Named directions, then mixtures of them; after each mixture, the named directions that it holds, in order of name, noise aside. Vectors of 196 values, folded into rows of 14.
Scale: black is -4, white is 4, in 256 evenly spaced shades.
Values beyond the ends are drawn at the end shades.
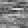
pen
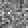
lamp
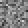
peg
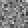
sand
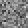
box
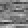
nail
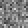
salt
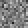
sand.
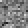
lamp, nail, peg.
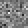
lamp, salt.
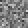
peg.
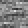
nail, pen, salt.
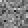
box, peg, pen.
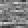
nail.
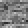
nail, peg.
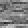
nail.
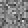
peg.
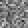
peg.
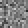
peg, salt.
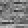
nail.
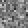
box, lamp, salt.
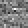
box, pen, salt.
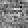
lamp, pen, sand.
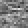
peg, pen.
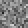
box, salt, sand.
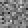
lamp, peg.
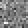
nail, peg, salt.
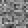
box, lamp, nail.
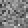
box.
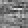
pen.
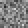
peg, salt, sand.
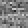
pen, salt.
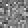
peg, salt.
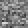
box, nail, peg.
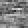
pen.
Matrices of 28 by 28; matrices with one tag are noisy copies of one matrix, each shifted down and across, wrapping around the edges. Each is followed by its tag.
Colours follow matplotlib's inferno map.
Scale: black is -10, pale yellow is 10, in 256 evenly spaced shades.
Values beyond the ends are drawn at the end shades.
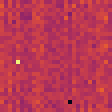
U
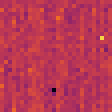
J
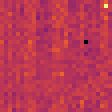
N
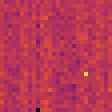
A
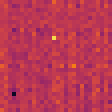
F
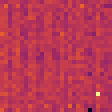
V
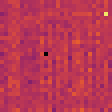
U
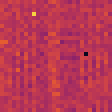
U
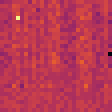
N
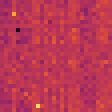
N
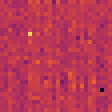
F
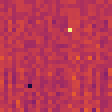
F
